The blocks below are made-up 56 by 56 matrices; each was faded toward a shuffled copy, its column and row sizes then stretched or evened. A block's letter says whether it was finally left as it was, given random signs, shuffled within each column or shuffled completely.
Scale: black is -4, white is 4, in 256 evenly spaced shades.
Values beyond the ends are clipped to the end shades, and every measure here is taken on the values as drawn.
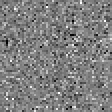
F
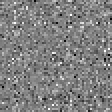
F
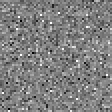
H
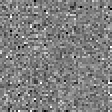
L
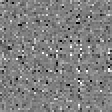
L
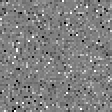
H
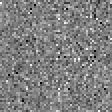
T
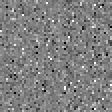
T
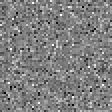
H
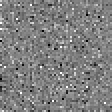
F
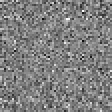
L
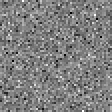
H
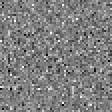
F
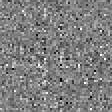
F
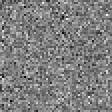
T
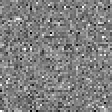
L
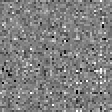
F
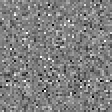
L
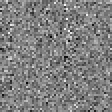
T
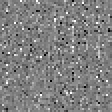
T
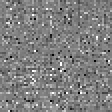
L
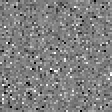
H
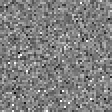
H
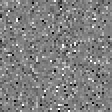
T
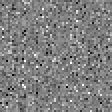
T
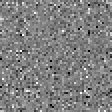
F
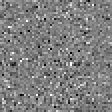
L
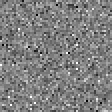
H
